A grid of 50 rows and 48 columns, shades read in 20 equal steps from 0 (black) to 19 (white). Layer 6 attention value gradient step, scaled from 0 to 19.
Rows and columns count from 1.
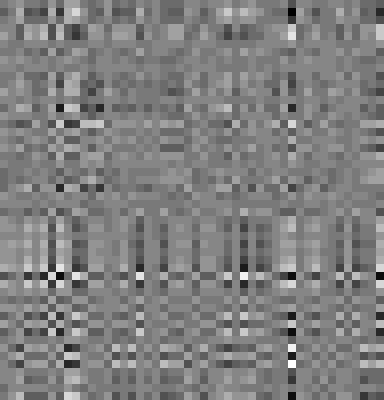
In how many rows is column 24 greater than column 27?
15
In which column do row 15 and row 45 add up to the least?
37
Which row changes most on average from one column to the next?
35
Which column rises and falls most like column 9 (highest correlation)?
3
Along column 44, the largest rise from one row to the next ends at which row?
36
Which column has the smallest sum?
21
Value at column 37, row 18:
13
